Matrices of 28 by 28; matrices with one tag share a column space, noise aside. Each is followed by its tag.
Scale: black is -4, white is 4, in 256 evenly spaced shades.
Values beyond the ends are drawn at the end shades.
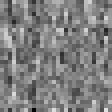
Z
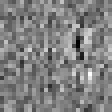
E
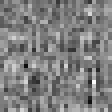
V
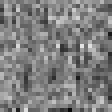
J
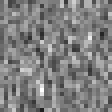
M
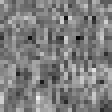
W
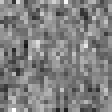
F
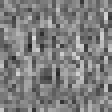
E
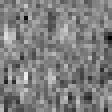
W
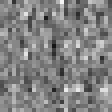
F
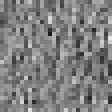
Z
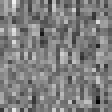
Z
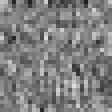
M
